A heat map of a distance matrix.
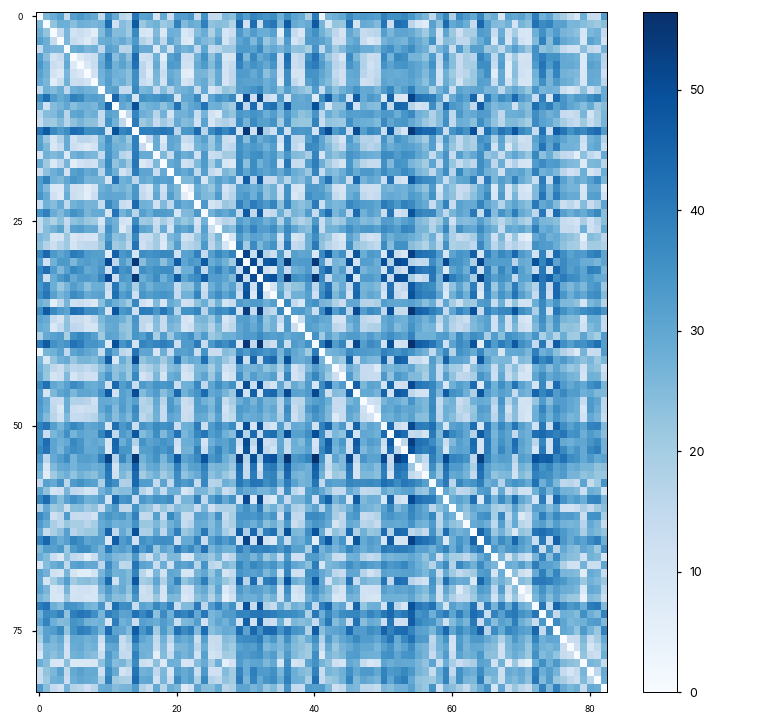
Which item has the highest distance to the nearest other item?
39
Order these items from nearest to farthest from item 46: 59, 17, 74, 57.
17, 57, 74, 59
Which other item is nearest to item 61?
70
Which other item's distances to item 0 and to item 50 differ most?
41
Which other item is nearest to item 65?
73
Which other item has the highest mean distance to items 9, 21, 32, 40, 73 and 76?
54
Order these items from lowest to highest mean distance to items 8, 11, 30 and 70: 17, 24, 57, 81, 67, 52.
81, 17, 67, 57, 24, 52
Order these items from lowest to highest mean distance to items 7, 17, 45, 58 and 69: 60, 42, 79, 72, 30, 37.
79, 37, 60, 42, 72, 30
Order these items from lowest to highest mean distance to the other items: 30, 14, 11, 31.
11, 31, 30, 14
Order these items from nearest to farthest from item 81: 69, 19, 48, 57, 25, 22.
19, 25, 57, 69, 48, 22
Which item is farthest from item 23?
14
